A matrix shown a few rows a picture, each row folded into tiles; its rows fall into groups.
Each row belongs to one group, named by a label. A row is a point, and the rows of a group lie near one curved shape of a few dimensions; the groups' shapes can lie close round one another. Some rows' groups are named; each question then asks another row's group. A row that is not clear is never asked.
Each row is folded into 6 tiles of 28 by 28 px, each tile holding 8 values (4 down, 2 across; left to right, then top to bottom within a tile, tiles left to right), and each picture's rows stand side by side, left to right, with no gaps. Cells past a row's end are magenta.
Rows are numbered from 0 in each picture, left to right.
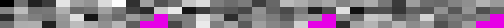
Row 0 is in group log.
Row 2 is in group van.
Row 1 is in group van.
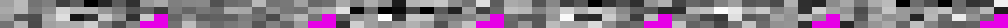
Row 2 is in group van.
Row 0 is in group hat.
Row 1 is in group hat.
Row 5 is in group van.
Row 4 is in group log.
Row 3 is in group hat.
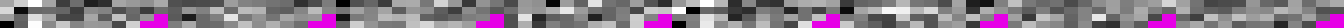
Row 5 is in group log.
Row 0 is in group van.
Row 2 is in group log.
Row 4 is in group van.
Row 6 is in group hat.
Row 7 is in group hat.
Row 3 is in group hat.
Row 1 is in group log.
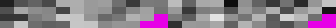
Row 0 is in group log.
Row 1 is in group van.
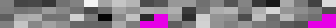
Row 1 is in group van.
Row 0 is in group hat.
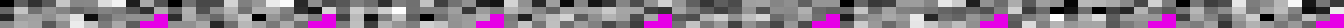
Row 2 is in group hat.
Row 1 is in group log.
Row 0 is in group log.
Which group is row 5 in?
log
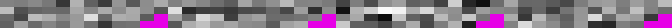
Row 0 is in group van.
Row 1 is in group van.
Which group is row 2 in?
log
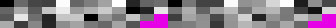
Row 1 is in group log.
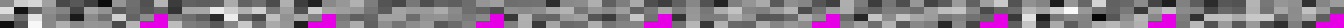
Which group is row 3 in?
hat
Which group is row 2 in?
hat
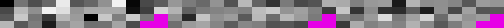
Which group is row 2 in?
van
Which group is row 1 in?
van
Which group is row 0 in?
log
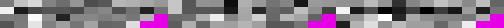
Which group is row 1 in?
van
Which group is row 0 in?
van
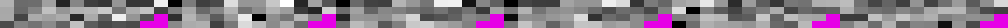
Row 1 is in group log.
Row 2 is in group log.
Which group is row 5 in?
hat
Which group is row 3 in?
log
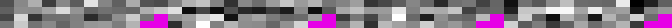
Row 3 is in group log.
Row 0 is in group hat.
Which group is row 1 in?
van
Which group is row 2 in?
hat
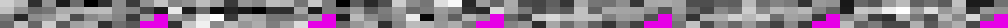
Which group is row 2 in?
log
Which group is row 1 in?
van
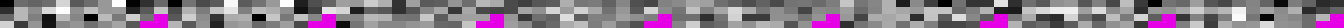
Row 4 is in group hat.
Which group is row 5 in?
van
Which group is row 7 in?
hat
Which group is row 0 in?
log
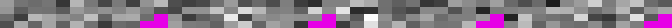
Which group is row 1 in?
log
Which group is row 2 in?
van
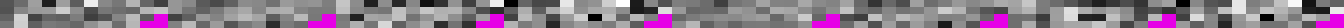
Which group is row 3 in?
log
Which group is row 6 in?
hat
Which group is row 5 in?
hat
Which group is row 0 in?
hat
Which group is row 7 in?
log
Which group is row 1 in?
hat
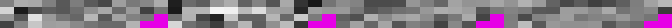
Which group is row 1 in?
log
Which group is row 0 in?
van
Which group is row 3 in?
hat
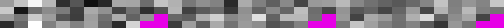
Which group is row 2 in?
hat
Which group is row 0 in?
van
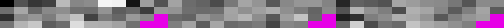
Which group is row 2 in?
log
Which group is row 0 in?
log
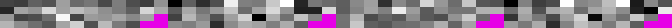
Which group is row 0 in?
log
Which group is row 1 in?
log
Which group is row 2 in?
hat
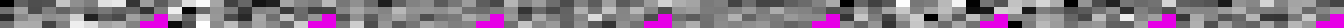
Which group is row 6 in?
van
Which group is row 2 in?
hat
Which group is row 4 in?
hat
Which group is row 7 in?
hat
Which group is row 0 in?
log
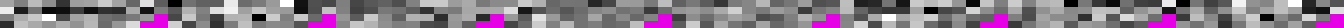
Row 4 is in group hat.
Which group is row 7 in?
log
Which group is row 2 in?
hat
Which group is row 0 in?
van
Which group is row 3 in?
van
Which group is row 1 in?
log
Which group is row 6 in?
van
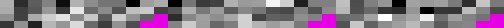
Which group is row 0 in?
van
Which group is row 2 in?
van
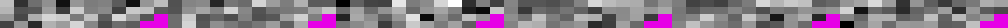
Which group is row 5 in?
van
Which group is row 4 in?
hat
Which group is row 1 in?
hat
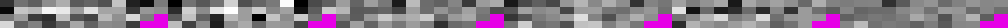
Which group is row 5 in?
hat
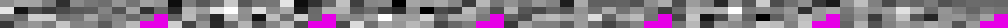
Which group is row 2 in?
van
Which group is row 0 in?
van
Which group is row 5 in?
hat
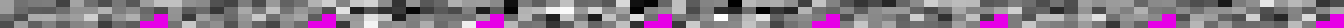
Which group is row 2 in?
van
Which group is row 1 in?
hat
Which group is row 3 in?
log
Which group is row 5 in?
hat
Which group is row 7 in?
hat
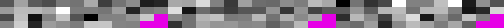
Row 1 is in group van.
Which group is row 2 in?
log
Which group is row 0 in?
hat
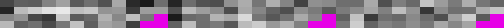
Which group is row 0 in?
log
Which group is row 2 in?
hat
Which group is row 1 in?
log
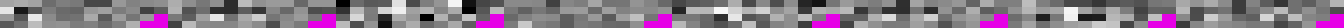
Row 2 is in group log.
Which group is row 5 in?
van
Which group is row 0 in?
van
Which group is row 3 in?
hat
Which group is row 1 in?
van
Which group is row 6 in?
hat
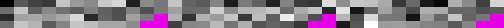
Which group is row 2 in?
van
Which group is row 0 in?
log
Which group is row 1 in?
van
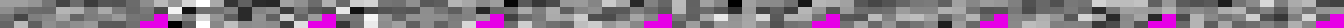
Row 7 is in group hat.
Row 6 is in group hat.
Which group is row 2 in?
van
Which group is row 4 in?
van
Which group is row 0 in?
hat
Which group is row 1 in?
van
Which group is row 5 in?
hat
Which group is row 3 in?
log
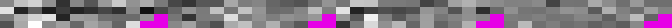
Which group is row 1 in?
log
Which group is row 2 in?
van
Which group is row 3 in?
hat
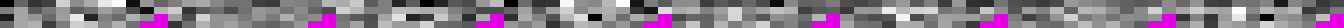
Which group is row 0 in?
log
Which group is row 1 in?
van
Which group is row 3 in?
log
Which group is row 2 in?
hat
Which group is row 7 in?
hat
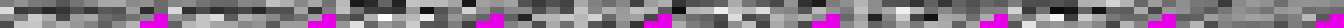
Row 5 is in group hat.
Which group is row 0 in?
van
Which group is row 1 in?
van
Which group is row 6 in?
van
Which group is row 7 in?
hat
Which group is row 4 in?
log
